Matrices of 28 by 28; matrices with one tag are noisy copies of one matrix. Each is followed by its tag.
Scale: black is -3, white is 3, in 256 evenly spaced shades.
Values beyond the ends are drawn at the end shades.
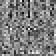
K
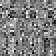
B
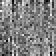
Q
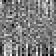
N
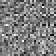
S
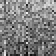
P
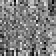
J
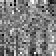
J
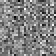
S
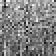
P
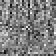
K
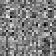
B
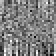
N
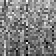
P
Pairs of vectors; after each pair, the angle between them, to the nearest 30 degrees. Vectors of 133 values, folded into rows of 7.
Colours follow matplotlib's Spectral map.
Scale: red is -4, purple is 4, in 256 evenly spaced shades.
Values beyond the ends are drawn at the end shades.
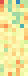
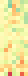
90 degrees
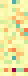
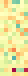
30 degrees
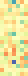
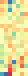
60 degrees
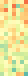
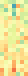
150 degrees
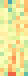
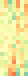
30 degrees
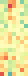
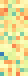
120 degrees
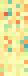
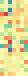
30 degrees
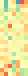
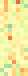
150 degrees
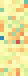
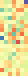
30 degrees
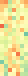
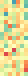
90 degrees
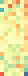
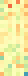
30 degrees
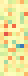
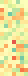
120 degrees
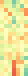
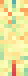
30 degrees
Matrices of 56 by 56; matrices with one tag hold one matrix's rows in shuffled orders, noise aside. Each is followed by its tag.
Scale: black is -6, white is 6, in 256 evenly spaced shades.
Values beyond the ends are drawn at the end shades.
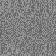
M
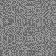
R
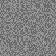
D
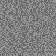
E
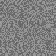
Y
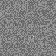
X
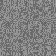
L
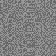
R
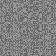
L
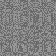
L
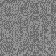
L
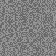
E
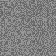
M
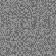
D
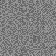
E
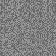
M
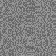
R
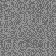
M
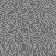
E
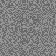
E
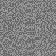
R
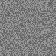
X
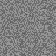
X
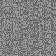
L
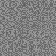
E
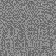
X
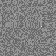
X
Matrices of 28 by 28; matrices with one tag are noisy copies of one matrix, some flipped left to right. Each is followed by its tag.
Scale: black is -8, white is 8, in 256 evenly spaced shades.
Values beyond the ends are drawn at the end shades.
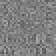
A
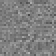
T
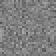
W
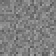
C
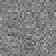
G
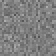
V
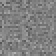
T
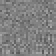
A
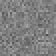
G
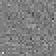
G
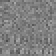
A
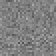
G
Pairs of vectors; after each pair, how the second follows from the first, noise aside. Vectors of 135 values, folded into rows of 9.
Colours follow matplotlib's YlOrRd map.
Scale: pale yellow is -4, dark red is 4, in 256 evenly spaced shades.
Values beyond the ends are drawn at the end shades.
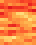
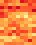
copied.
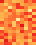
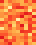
copied.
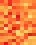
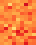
negated, partly zeroed.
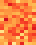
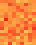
shrunk.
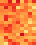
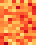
negated.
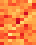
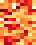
wrapped around, negated, scaled up.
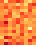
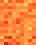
shrunk.
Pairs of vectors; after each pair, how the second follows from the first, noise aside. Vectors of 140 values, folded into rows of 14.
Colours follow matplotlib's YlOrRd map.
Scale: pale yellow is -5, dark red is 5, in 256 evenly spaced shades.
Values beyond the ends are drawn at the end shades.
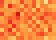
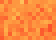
wrapped around, negated, shrunk.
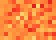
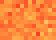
wrapped around, negated, shrunk.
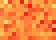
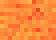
wrapped around, negated, shrunk.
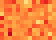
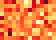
scaled up.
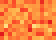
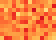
wrapped around.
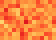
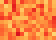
wrapped around.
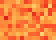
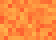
wrapped around, negated, shrunk.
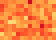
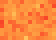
reversed, negated, shrunk.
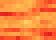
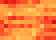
wrapped around.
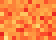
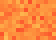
shrunk.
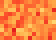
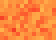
reversed, negated, shrunk.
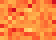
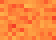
wrapped around, shrunk.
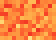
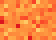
negated, partly zeroed.
